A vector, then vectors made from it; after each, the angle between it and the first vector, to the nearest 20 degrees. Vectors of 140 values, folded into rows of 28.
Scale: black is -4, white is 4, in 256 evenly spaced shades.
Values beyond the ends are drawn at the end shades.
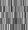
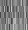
140 degrees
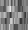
80 degrees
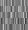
80 degrees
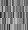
160 degrees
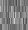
100 degrees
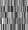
60 degrees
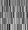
140 degrees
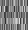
120 degrees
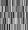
160 degrees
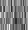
20 degrees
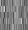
120 degrees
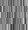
40 degrees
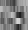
100 degrees
